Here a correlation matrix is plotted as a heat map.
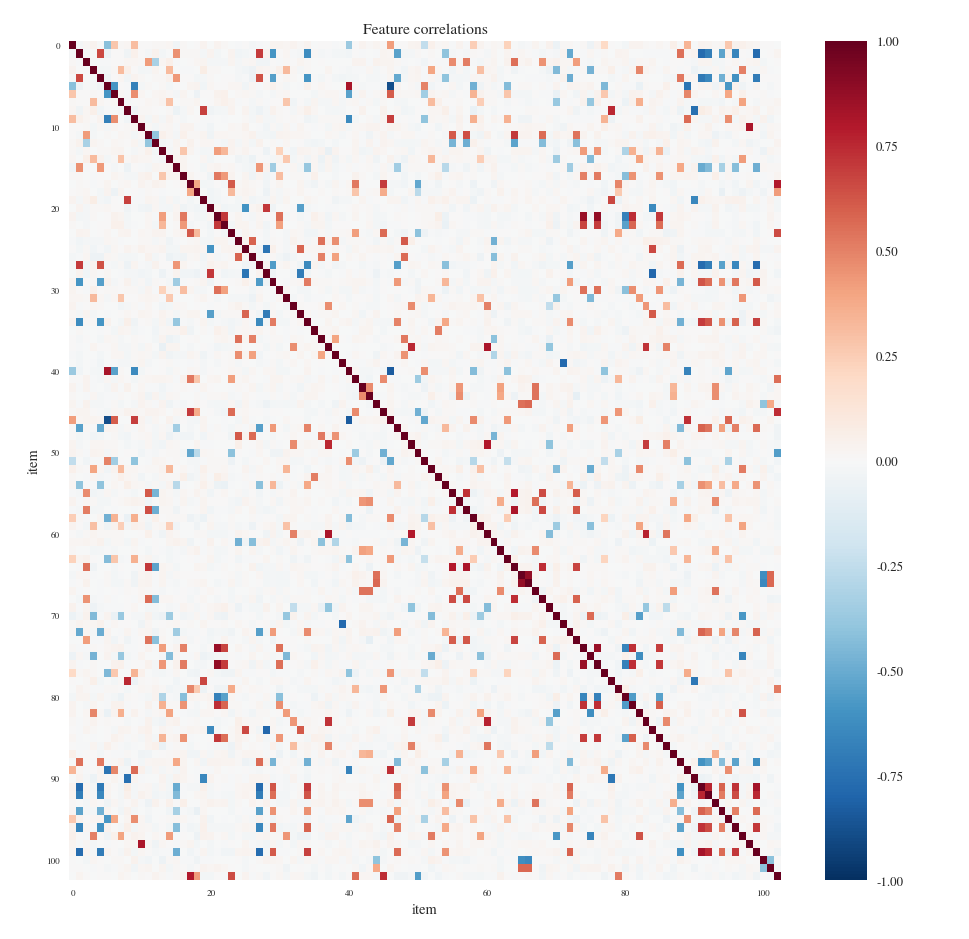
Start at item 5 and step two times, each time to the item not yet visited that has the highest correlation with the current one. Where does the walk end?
51
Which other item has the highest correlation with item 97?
82
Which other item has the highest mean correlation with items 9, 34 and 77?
46
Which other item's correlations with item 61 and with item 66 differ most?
65
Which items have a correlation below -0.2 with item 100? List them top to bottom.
44, 65, 66, 101
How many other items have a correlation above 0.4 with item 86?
4
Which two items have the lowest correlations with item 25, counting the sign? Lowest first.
28, 20
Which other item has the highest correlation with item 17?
102
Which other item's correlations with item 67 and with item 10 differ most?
98
